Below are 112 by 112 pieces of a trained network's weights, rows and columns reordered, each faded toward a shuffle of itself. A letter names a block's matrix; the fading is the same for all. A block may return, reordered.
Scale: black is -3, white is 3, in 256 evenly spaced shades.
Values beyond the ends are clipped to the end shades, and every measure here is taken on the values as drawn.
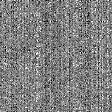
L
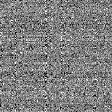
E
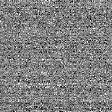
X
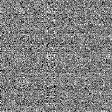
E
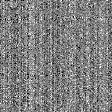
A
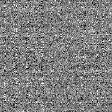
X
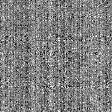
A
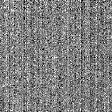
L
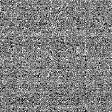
X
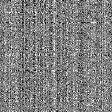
L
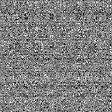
X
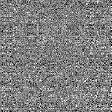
E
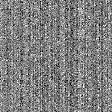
A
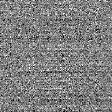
X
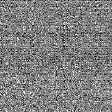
X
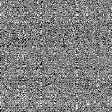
E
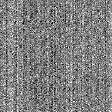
L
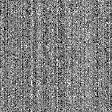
L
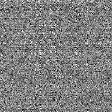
E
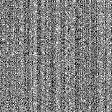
A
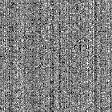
L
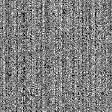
L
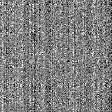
L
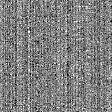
A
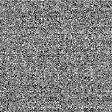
X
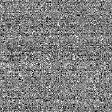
X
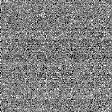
X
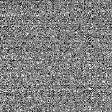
X
